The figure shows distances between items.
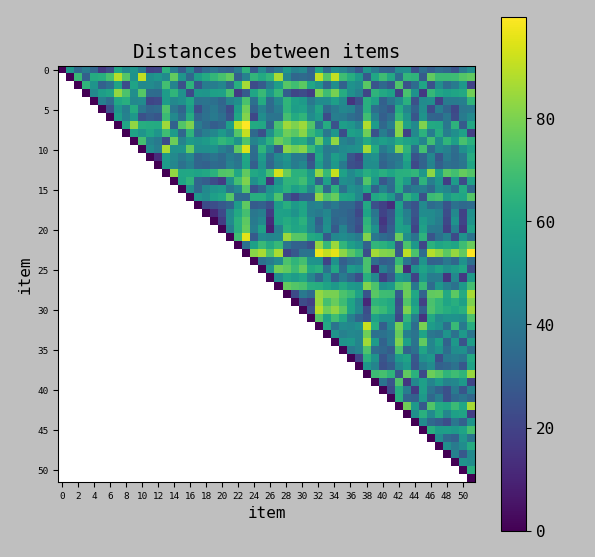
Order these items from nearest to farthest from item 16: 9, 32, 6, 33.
9, 6, 33, 32
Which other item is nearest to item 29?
38
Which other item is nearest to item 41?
17
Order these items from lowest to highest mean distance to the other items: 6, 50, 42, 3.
6, 50, 3, 42
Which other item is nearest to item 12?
11
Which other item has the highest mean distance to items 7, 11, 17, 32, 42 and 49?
23
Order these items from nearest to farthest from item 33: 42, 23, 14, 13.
14, 13, 42, 23
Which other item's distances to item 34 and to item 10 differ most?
7
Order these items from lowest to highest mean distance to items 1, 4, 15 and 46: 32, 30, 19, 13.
19, 30, 13, 32
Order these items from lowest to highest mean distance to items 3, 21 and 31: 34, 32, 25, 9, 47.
47, 9, 25, 34, 32
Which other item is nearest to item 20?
26
